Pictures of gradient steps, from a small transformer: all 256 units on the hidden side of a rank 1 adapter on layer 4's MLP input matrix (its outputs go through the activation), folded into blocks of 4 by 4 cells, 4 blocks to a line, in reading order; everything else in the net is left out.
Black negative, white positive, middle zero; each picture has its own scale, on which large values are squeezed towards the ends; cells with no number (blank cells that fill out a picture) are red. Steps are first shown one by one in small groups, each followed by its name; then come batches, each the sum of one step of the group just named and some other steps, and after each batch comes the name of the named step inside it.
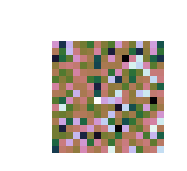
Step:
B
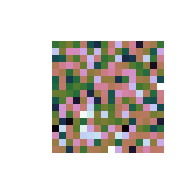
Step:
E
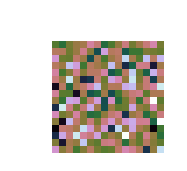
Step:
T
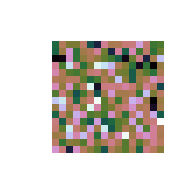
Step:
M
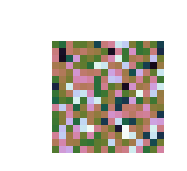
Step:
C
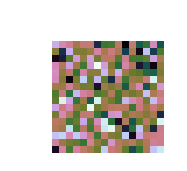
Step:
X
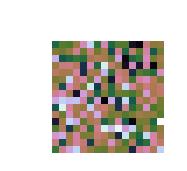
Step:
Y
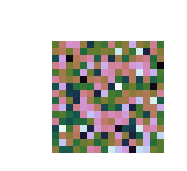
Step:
E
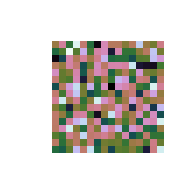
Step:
M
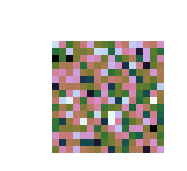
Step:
T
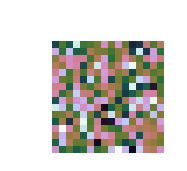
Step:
C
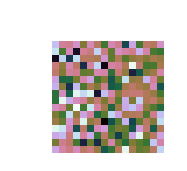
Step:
X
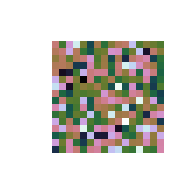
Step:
B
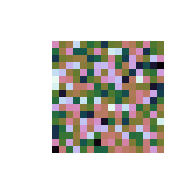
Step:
M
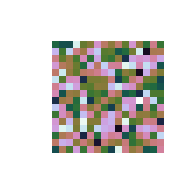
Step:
B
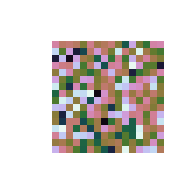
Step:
X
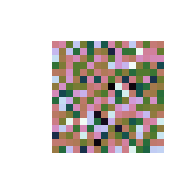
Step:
T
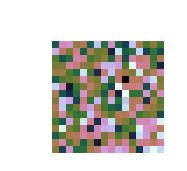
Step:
X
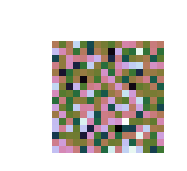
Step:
B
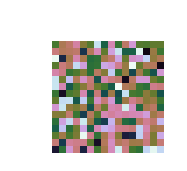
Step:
Y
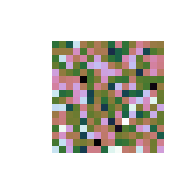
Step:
T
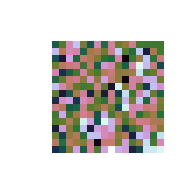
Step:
E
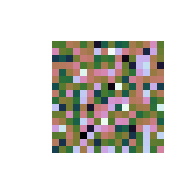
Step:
B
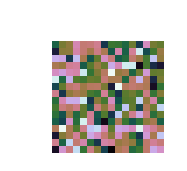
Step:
Y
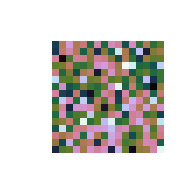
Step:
X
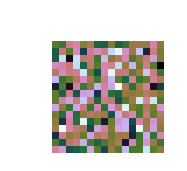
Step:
T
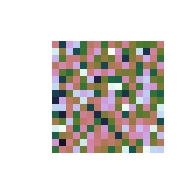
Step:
B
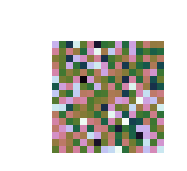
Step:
X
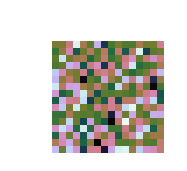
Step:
T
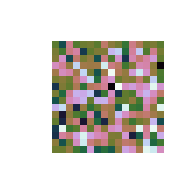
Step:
C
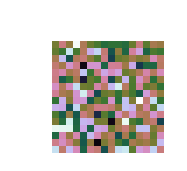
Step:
X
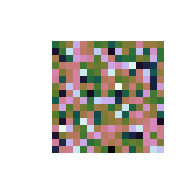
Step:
B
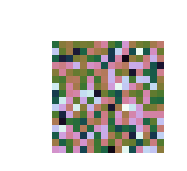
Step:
M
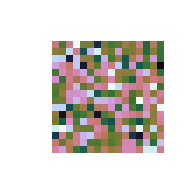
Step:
B
